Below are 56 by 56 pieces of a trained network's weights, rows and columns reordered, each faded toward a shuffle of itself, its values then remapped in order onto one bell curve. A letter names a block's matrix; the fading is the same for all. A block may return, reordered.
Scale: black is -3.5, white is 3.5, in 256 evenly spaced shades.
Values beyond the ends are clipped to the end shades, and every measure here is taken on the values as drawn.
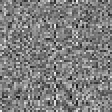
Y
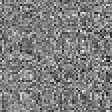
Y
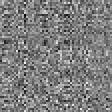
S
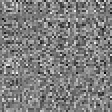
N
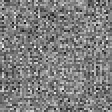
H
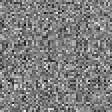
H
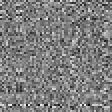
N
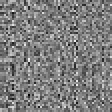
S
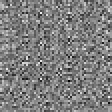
S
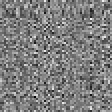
S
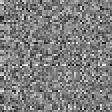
N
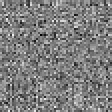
H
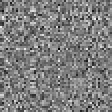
Y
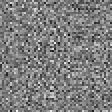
N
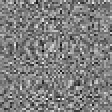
N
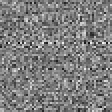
N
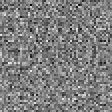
H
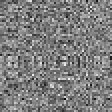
H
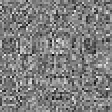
N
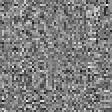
N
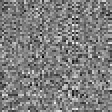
Y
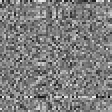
N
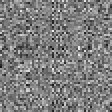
S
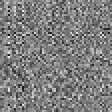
Y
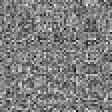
N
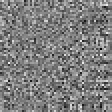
S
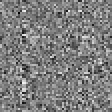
Y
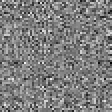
H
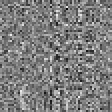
S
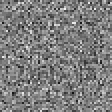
H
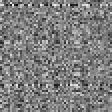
N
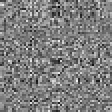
Y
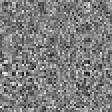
H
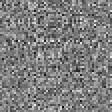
Y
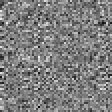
Y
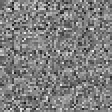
H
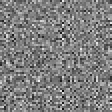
Y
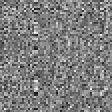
Y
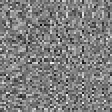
Y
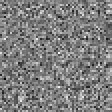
H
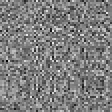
Y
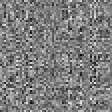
S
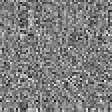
H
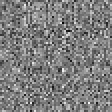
Y
